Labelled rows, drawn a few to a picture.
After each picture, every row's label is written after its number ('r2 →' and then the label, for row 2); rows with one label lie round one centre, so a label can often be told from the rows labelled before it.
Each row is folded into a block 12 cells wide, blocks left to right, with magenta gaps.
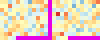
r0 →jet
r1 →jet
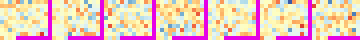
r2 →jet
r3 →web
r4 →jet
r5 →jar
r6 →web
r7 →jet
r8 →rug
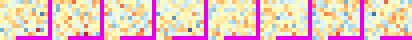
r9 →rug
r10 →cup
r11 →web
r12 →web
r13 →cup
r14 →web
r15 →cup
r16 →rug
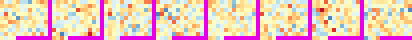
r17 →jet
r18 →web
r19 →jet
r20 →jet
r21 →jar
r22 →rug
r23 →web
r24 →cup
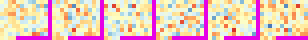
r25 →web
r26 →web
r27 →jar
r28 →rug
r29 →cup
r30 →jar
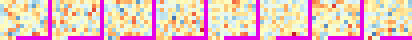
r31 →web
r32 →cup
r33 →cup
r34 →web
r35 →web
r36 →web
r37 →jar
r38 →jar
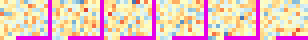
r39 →rug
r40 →jet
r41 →jet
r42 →cup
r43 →cup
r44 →web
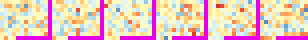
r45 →jar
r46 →jar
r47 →rug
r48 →jar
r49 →jar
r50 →rug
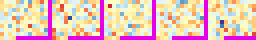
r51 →jet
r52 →web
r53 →jet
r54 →jet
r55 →jar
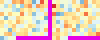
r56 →cup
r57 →rug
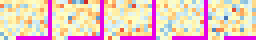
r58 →cup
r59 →jet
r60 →jar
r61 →jar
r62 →web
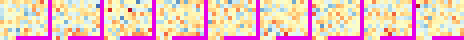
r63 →cup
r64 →jar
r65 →web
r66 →jet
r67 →jet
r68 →cup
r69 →rug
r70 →cup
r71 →rug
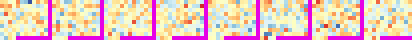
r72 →jet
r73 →rug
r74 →cup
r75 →rug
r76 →rug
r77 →jar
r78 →rug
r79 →web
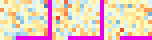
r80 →web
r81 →web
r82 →jar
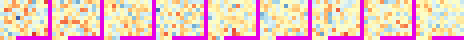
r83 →web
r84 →jet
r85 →jar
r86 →cup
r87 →jar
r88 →jar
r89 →web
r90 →jet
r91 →jar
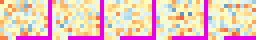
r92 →jar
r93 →jar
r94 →jar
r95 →cup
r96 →jar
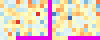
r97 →cup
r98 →web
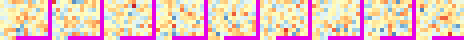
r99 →cup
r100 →jet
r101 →jar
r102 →web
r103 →web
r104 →cup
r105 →rug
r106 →cup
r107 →rug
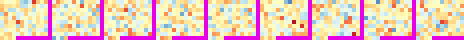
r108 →jet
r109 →rug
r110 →jar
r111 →jar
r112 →cup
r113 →jet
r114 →jet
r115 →jar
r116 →rug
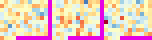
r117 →rug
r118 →cup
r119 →jar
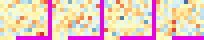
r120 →jet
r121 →rug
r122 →web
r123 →jet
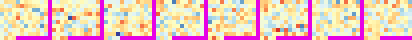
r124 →rug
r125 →web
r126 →jet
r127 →rug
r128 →web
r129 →jar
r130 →rug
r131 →rug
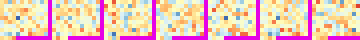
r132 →web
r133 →web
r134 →jar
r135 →jar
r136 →web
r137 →web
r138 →rug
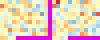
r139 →rug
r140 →rug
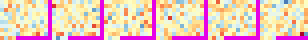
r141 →web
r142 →jet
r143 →cup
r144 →jet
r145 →jar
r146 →jet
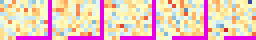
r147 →web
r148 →web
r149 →rug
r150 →web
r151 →jar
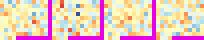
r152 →jet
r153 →jar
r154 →rug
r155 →rug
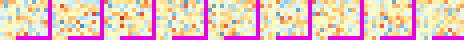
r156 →cup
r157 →jar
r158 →cup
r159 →jar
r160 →cup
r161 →jet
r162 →cup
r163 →rug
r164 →cup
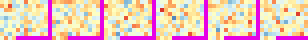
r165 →jar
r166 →cup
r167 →jet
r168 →web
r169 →jet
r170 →web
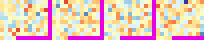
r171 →jar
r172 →cup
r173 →jar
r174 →jet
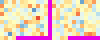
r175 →rug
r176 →jet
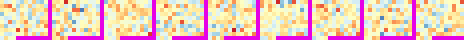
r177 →jar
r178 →web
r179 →jar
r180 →jar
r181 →jar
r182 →jet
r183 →jar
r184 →web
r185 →jar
